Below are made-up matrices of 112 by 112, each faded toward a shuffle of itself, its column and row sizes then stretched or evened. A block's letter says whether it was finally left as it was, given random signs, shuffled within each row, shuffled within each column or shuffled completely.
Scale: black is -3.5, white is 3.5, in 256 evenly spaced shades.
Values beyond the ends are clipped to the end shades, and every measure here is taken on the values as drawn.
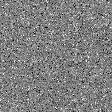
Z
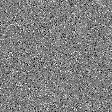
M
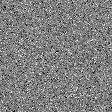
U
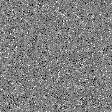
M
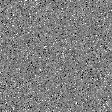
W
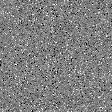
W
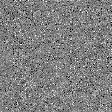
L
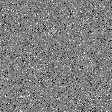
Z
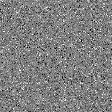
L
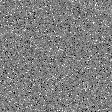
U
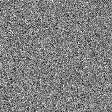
W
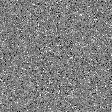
W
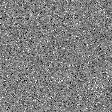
Z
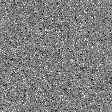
W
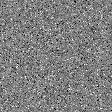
U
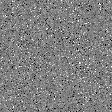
W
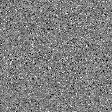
M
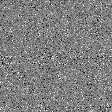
Z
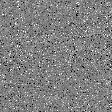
M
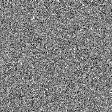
M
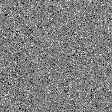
W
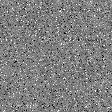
Z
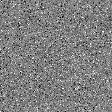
W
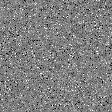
Z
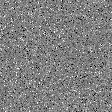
U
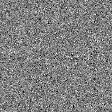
M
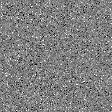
M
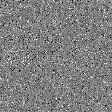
L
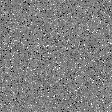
W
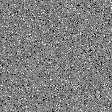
Z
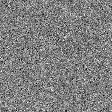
Z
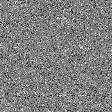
Z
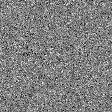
Z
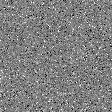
U
